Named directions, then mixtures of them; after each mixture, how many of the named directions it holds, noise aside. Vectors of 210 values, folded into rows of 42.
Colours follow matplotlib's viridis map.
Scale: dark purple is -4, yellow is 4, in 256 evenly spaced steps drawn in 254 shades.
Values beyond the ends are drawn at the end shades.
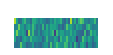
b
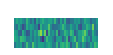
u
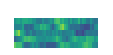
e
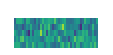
three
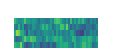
two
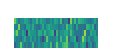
two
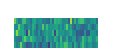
two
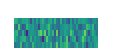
two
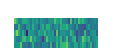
three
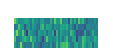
three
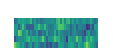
three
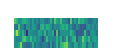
three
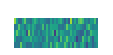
one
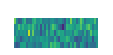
three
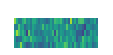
two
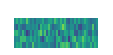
two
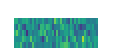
three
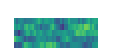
one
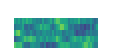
one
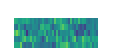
three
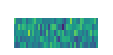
three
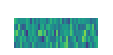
two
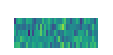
three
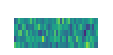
three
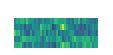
two
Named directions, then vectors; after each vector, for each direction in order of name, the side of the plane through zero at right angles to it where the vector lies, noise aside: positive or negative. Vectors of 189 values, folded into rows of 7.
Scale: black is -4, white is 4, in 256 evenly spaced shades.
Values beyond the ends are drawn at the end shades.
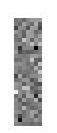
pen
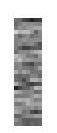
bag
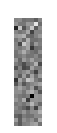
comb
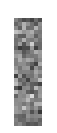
positive, negative, positive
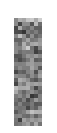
negative, positive, positive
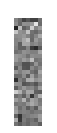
positive, positive, positive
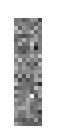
positive, negative, positive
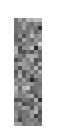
negative, negative, positive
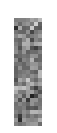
negative, positive, positive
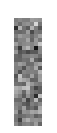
negative, positive, positive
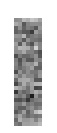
negative, positive, negative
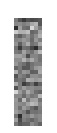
positive, positive, positive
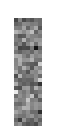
positive, negative, positive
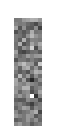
negative, negative, positive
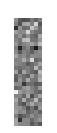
positive, positive, positive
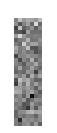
negative, positive, positive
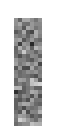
negative, positive, negative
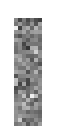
positive, negative, negative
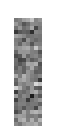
negative, positive, negative
